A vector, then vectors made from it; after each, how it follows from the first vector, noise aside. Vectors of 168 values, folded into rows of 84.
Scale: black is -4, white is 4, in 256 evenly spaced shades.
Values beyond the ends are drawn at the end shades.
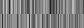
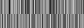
copied.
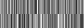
wrapped around, negated.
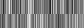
sign-scrambled.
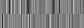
partly zeroed.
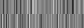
negated, partly zeroed.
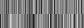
reversed.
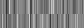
negated, partly zeroed.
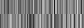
reversed.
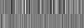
wrapped around, negated, partly zeroed.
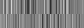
partly zeroed.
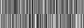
wrapped around, negated.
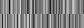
copied.
